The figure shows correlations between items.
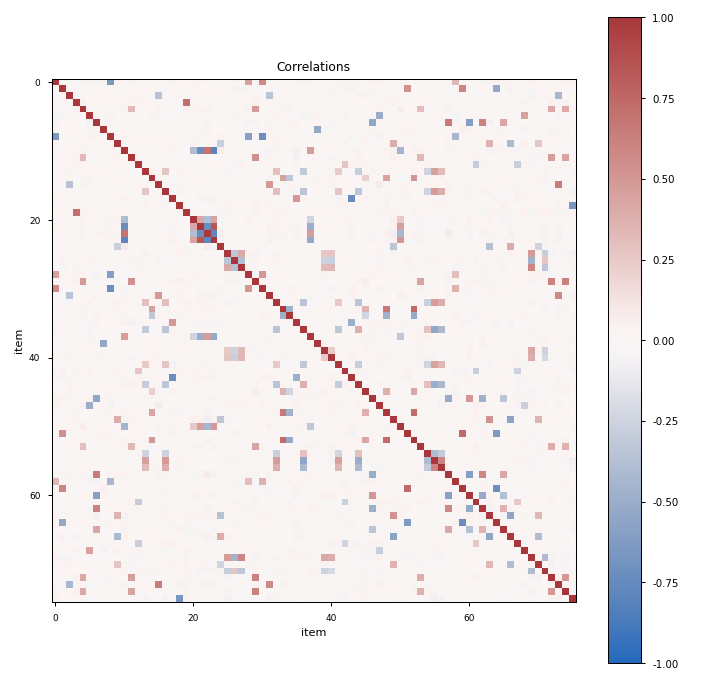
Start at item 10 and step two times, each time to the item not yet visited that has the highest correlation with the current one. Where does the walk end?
37
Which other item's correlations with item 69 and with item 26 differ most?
27
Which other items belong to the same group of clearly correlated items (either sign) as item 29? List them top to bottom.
4, 11, 53, 72, 74
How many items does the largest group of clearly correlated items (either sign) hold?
9
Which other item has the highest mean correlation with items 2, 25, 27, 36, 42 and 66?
69
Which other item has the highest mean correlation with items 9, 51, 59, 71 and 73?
1
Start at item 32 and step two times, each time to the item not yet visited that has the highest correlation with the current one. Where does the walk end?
56
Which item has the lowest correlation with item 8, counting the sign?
30
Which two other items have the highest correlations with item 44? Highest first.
36, 54
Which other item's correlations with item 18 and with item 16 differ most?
75
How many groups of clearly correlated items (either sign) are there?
16
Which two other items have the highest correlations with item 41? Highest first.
55, 56
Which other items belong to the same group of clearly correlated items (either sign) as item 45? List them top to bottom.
14, 33, 34, 48, 52
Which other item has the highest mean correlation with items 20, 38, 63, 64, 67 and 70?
49
